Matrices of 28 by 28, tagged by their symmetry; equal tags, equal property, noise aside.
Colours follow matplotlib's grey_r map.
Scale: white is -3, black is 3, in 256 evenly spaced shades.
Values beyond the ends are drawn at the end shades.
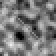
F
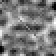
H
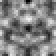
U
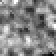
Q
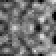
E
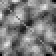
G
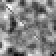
Q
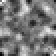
F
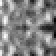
E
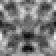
U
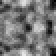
E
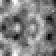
E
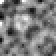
G
